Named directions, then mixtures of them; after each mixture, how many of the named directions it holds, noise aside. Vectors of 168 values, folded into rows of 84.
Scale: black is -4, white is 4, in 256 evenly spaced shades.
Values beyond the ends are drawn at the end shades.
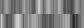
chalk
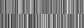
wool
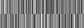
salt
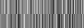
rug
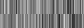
two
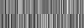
one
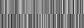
two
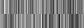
three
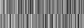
two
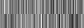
four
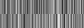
one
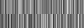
one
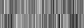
four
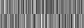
one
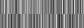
two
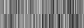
three
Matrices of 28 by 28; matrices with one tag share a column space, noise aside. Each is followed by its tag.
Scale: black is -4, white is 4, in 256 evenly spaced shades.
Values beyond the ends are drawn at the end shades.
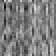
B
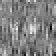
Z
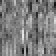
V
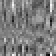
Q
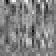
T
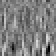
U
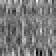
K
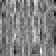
V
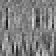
U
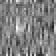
Z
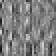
B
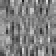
K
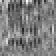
T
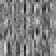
B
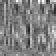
T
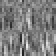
U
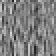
B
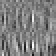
U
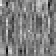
V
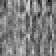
V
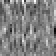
T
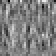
T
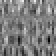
K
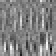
U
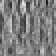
V
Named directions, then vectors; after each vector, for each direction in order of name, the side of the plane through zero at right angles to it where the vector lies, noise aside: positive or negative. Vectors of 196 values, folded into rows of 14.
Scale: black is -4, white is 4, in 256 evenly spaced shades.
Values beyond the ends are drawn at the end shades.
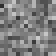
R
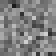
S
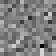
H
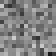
negative, negative, positive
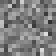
positive, positive, positive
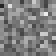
negative, positive, positive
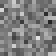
positive, positive, negative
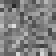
positive, negative, positive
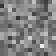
negative, positive, positive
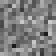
negative, negative, negative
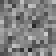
positive, positive, positive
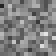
negative, positive, positive
